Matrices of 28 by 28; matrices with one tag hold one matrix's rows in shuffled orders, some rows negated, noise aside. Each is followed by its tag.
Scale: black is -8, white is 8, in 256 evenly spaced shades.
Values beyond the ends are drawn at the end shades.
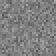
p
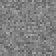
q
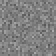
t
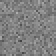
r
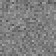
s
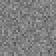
t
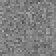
q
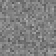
s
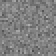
p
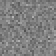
s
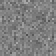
t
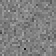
t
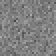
t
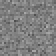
q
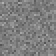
r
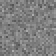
s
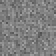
s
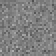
t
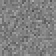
t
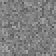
p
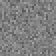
t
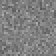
p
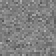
q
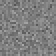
t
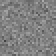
p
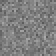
r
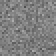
s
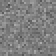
q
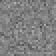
q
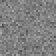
r
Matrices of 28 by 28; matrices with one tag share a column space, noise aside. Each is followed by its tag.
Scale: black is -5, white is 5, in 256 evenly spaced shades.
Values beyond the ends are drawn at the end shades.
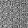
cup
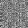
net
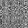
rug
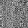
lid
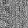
lid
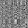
rug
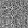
rug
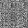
net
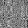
lid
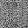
net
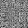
net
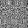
rug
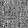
lid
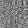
rug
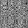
rug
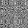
rug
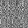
rug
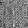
lid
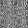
rug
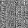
lid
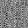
lid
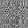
rug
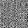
net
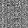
cup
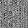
lid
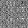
cup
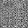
net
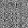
net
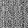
lid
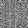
net
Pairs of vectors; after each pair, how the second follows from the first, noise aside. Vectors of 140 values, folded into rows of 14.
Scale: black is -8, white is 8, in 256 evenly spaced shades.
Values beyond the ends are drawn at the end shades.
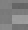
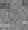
wrapped around, negated, partly zeroed.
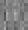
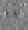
negated, partly zeroed.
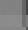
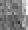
negated, scaled up.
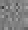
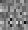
reversed, scaled up.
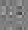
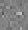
negated, partly zeroed.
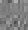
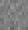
reversed, negated, shrunk.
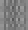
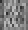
negated, scaled up.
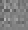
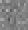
negated, partly zeroed.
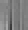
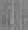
wrapped around, negated, shrunk.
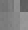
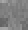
wrapped around, negated, partly zeroed.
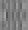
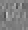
negated, partly zeroed.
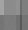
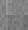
reversed, negated, shrunk.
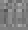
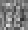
reversed, scaled up.
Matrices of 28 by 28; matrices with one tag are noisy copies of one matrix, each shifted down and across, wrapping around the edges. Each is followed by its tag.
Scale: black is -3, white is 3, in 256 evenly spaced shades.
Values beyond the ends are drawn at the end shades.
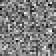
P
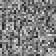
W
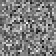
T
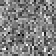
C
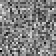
C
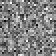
P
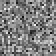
T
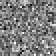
T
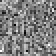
W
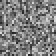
T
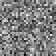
P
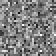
P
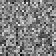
C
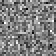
P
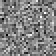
P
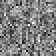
W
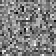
P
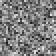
T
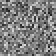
C
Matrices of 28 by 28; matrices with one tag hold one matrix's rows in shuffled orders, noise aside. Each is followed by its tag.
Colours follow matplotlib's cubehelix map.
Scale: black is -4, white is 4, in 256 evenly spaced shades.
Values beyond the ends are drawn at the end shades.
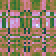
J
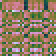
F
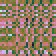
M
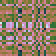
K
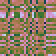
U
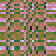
U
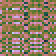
F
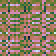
J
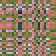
K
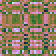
F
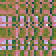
M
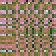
M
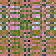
J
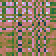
K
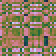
F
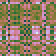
J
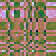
U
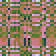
J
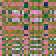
F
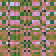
J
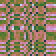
U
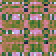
F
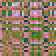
F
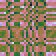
U
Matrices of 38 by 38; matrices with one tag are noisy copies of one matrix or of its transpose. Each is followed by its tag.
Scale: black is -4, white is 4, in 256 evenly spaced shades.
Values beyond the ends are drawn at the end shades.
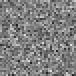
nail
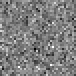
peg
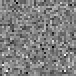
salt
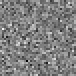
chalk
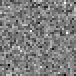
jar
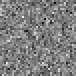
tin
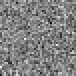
peg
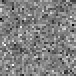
peg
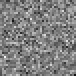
jar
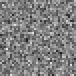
salt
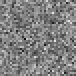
peg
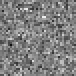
chalk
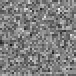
chalk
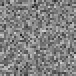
salt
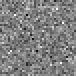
salt
